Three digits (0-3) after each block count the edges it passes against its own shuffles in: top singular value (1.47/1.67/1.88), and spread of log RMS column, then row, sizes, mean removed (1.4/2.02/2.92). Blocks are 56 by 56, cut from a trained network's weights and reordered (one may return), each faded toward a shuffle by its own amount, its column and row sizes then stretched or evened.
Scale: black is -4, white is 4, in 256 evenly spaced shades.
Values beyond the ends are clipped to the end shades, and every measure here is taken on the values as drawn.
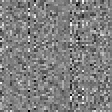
2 3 0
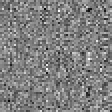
2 2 1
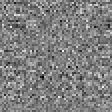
2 0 2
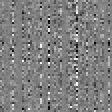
1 3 0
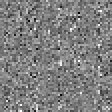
0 2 0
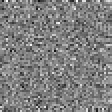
2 0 2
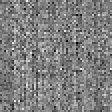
1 1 1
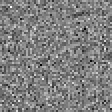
0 0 0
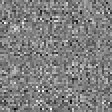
2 1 2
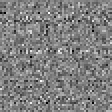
2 1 2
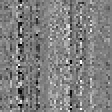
3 3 0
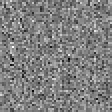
0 1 0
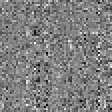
2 2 1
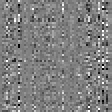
3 3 1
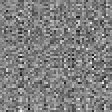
3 2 1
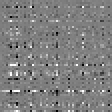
3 2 3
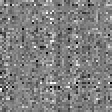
0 2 2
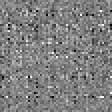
1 1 2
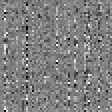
0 3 0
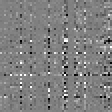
2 3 2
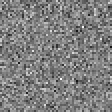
0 0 0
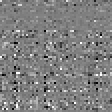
0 2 3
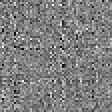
3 2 1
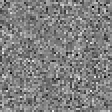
0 1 0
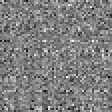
2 0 2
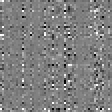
3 3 2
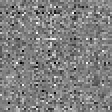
0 2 2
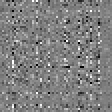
0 3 2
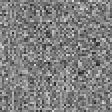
3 1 0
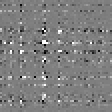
1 2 3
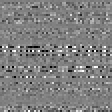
2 0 3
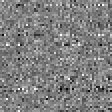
2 1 2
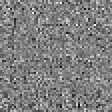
1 1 2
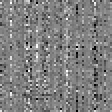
1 3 1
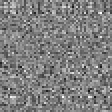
3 0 2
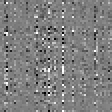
1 3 2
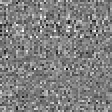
2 1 2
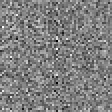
2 1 0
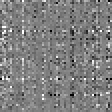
1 3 2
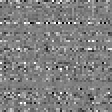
1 1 3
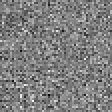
1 1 1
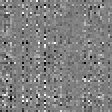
0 3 2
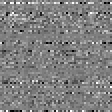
1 0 3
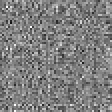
3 1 1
